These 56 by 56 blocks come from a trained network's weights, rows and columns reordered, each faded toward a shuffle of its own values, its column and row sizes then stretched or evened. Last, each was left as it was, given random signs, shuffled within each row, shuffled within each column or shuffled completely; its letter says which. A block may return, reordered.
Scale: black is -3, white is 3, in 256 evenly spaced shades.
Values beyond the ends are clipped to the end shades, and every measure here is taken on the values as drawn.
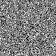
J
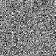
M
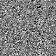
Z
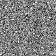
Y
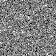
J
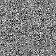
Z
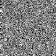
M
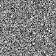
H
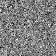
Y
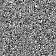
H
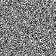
H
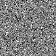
H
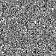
Z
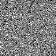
H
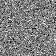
J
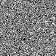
Y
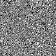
Z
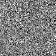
Z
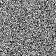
J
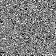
Y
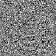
M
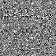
M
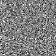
M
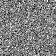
J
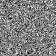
Y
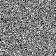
J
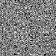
M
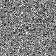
H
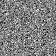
J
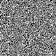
H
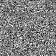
Y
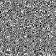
M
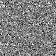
Y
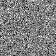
H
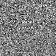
Y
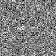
M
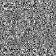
M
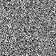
Z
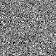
Z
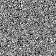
Y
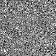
Z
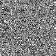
M
